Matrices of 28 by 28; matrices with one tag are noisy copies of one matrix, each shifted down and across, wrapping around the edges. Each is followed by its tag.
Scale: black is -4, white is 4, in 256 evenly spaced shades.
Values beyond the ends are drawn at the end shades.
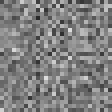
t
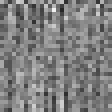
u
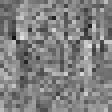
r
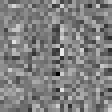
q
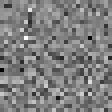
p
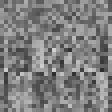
r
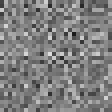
t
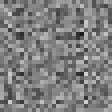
q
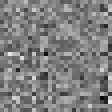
q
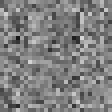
q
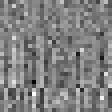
u
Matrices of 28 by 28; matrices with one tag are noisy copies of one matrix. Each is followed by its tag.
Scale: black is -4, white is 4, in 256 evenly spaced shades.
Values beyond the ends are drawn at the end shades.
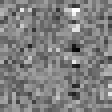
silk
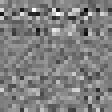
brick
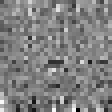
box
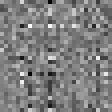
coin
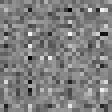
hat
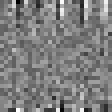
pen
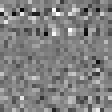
brick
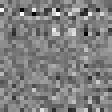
brick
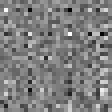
hat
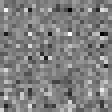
hat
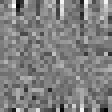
pen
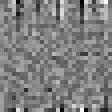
pen
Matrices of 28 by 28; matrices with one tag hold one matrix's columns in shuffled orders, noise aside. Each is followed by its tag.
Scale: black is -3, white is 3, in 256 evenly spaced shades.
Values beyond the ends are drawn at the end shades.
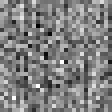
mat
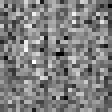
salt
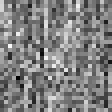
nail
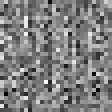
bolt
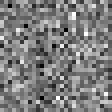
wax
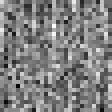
nail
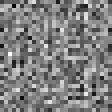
wax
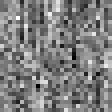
nail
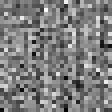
bolt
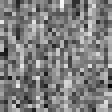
nail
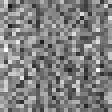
salt
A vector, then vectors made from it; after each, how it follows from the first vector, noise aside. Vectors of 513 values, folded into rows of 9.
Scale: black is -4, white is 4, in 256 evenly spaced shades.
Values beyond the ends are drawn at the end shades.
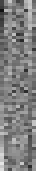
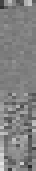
partly zeroed.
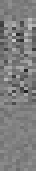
partly zeroed.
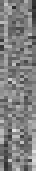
reversed, negated.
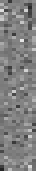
negated, partly zeroed.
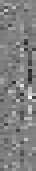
wrapped around, negated, partly zeroed.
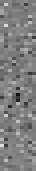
wrapped around, negated, partly zeroed.
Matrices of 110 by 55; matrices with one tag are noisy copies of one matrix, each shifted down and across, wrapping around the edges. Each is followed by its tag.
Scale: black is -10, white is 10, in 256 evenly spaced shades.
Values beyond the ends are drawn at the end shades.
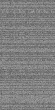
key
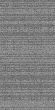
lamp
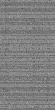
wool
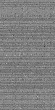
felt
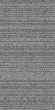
key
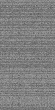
felt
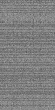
felt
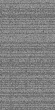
key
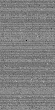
lamp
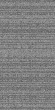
key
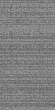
felt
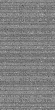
wool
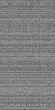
key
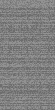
key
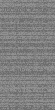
wool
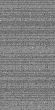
lamp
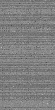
lamp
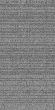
felt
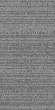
felt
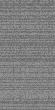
felt
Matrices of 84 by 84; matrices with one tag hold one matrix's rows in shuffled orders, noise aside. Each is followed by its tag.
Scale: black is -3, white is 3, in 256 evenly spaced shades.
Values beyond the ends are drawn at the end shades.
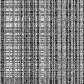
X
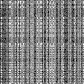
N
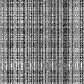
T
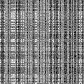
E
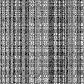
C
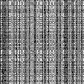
N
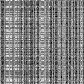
X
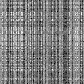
T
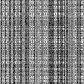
C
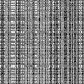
E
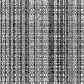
C
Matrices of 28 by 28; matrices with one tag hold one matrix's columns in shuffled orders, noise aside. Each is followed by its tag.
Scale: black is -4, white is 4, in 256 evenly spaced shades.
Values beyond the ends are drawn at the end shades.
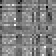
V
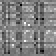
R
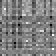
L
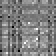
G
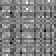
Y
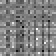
G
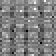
Y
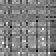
G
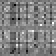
R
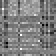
L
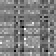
G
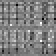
R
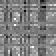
V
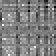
V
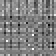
L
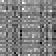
Y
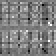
R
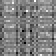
Y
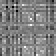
V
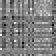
L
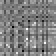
G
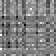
L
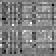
R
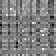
L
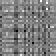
Y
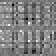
R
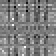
V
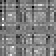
V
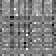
L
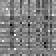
L
